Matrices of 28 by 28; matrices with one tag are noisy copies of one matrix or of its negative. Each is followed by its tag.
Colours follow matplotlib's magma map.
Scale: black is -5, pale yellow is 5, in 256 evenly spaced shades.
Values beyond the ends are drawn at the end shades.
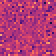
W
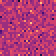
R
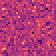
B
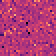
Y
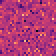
R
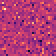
B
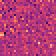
Y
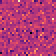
R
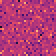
R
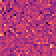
Y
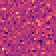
B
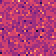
R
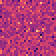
R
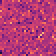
R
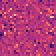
Y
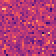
B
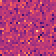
R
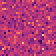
B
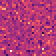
B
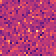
R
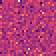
R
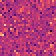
Y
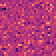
B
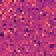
Y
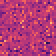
W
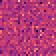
R
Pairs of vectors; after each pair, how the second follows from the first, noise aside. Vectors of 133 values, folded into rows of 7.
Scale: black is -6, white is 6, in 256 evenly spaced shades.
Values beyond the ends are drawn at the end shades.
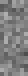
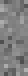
reversed, negated, partly zeroed.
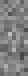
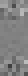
wrapped around, negated, partly zeroed.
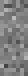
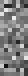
scaled up.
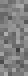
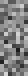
scaled up.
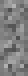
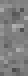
reversed, negated, partly zeroed.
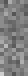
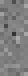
wrapped around, negated, partly zeroed.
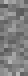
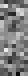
negated, scaled up.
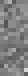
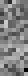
negated, scaled up.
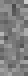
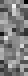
negated, scaled up.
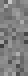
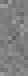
wrapped around, negated, shrunk.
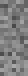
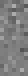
reversed, negated, partly zeroed.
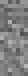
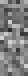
scaled up.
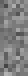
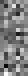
scaled up.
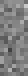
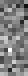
negated, scaled up.
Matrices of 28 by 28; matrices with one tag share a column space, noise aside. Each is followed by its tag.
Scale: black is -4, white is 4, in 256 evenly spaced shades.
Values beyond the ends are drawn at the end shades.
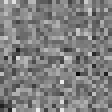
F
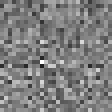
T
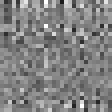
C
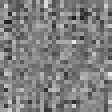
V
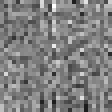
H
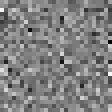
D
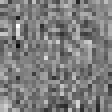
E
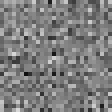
F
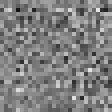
D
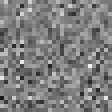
T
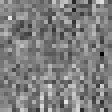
E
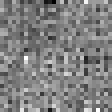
F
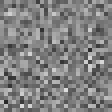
T
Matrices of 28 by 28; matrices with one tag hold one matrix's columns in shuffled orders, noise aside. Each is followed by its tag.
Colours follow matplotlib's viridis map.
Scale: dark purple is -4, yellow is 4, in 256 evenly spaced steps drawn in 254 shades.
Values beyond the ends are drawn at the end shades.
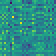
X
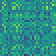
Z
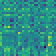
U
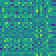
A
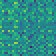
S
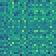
S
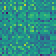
Z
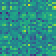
Z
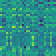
U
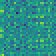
A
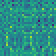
U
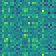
A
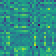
U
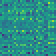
S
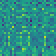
U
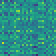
S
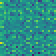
S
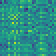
X
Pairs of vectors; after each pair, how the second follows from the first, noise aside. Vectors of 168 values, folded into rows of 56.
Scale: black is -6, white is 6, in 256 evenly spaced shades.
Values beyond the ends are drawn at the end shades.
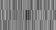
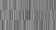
reversed, shrunk.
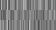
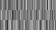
reversed.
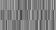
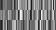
negated, scaled up.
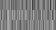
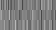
wrapped around, negated, partly zeroed.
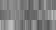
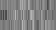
wrapped around, negated, partly zeroed.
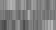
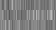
wrapped around, partly zeroed.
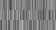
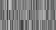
negated.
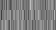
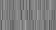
reversed, shrunk.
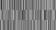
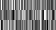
negated, scaled up.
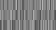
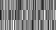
reversed, scaled up.
